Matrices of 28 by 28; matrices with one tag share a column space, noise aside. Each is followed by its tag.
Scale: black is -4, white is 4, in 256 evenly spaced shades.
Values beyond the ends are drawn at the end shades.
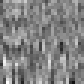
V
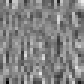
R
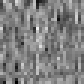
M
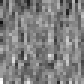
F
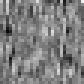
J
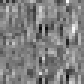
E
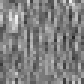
M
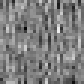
M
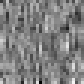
M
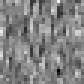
J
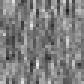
F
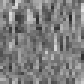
M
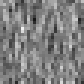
M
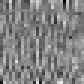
R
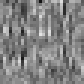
J
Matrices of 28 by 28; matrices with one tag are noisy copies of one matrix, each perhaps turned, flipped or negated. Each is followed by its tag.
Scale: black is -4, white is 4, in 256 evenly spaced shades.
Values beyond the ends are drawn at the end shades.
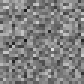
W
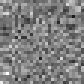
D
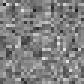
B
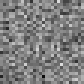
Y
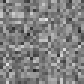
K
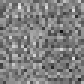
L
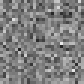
K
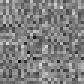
Y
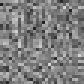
K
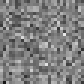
K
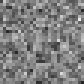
B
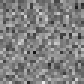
W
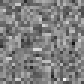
B
